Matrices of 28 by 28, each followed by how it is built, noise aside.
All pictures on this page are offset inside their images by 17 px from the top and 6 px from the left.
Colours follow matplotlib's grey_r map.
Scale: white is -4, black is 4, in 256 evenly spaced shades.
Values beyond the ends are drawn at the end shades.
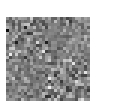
block diagonal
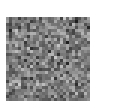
noise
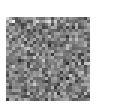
noise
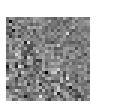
lower triangular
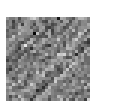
Hankel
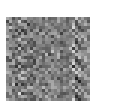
repeating rows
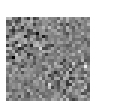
block diagonal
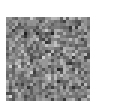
noise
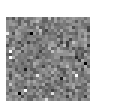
sparse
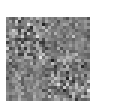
block diagonal
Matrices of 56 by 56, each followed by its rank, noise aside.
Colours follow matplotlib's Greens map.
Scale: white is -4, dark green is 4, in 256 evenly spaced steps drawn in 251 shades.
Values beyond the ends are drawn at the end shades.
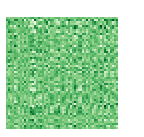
four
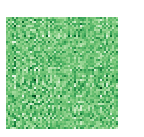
six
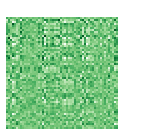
four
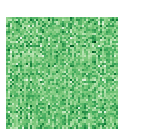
eight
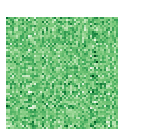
eight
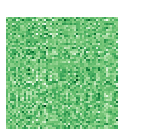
six
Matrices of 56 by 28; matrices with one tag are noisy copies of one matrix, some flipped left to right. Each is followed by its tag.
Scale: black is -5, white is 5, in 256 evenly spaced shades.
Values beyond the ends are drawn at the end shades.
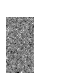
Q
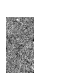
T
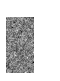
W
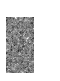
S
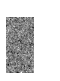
Q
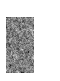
Q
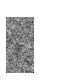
T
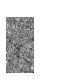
T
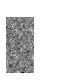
Q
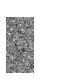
W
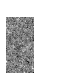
T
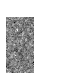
W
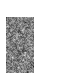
W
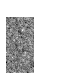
W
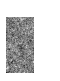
T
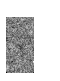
T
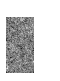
T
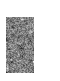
T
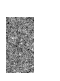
S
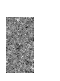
T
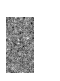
S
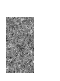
T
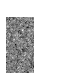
W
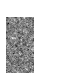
S
